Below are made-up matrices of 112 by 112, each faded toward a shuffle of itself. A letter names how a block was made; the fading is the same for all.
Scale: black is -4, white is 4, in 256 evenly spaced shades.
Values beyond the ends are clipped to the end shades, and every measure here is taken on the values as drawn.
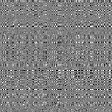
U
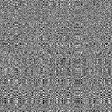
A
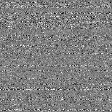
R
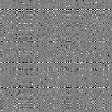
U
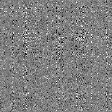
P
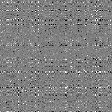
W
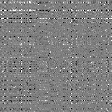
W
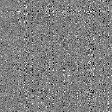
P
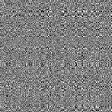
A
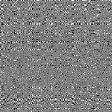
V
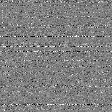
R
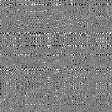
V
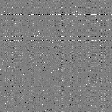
W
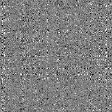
P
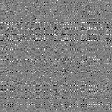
V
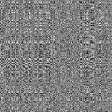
A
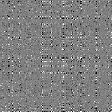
W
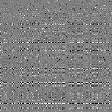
U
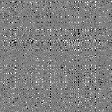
W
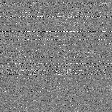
R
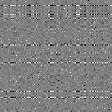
U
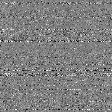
R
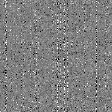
P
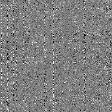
P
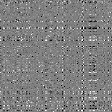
W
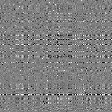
U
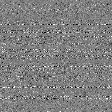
R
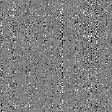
P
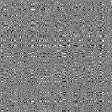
V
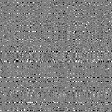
V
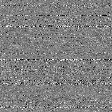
R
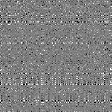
V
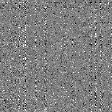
P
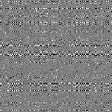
U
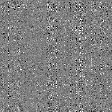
P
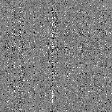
P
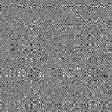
V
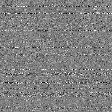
R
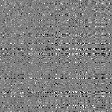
V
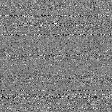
R
